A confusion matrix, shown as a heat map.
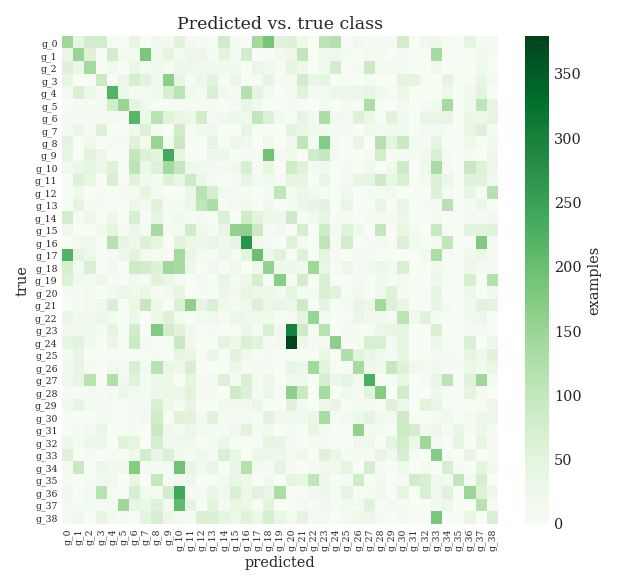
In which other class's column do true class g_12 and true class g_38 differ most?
g_33
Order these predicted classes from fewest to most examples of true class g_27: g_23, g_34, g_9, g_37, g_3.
g_3, g_9, g_23, g_34, g_37
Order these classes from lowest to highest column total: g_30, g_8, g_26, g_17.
g_26, g_17, g_30, g_8
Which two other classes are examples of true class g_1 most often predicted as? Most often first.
g_7, g_33
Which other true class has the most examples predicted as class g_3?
g_36
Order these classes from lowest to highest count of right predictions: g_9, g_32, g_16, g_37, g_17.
g_37, g_32, g_17, g_9, g_16
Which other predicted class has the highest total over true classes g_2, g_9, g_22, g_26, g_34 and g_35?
g_6
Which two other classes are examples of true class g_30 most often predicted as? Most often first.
g_23, g_8
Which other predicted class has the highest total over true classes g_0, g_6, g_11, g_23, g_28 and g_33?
g_20
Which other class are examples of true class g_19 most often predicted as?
g_38
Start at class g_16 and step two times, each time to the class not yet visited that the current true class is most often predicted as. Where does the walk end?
g_10
